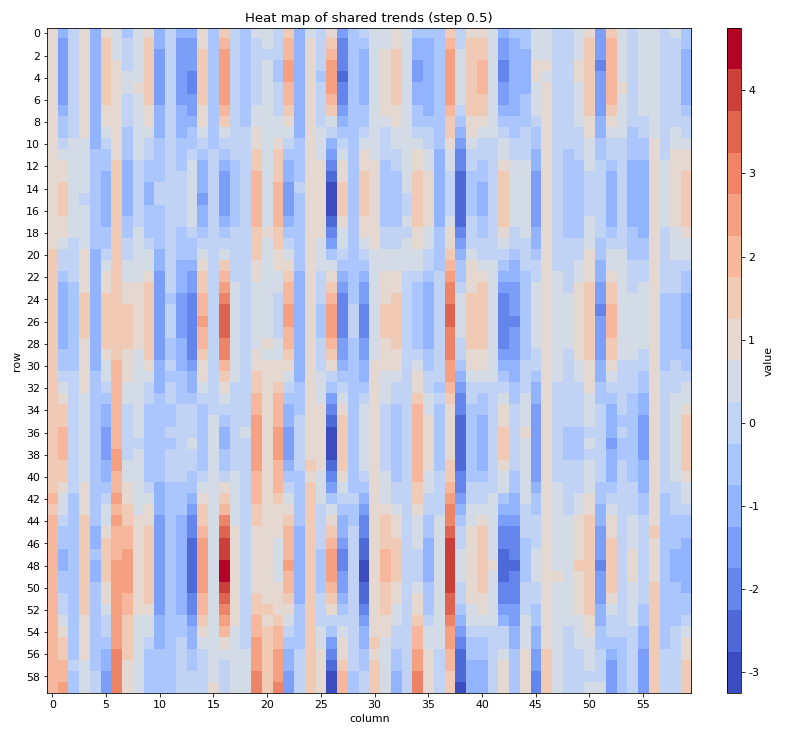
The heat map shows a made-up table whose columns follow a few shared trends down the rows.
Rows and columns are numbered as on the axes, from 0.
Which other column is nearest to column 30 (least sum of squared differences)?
20
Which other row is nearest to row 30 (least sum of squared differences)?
22
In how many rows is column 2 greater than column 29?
36
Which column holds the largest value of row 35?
19
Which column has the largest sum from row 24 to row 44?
37
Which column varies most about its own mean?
26
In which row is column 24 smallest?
0
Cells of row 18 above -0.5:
39
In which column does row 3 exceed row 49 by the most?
29
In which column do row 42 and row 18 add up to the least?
38
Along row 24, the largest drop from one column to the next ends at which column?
27
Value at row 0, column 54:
0
